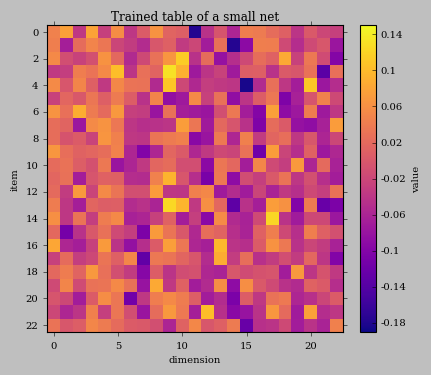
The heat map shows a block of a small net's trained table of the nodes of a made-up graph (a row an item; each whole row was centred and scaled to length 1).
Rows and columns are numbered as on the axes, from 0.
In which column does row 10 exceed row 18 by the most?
13
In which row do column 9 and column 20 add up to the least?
7
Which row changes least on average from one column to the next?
22
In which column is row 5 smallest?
18
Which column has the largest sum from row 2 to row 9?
5
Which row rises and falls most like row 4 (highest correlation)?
6
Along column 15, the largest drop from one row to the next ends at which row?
4
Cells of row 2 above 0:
11
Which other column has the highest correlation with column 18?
10
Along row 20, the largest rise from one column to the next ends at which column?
15
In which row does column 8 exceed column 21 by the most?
3
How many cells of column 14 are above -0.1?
20
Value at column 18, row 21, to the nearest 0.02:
0.02
